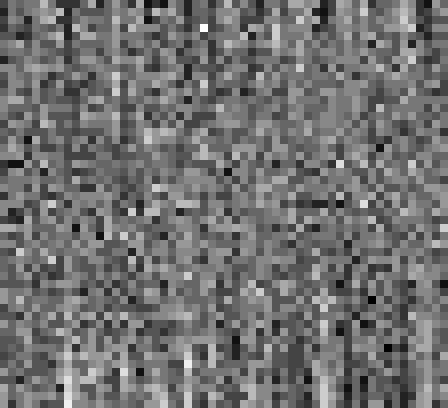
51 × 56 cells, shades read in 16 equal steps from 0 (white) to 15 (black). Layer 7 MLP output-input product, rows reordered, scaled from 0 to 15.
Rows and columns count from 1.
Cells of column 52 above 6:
35
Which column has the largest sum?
44
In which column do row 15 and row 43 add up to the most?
30
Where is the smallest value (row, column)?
4, 26
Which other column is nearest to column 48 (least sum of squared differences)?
34
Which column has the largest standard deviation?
9
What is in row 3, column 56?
10
